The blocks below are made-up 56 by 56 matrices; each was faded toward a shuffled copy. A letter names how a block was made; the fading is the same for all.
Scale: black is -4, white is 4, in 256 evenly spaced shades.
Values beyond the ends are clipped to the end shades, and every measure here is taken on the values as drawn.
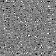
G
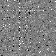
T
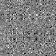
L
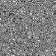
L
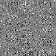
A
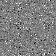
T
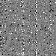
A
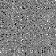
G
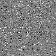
T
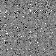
T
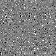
G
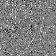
T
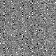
A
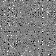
T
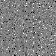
T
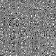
G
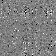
T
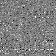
G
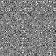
L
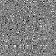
G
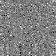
G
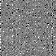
A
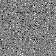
T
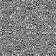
L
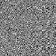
L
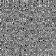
L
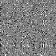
A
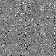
A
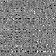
L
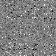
T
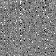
A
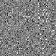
A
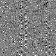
A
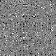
G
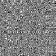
L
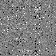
T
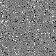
T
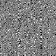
A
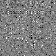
G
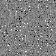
T
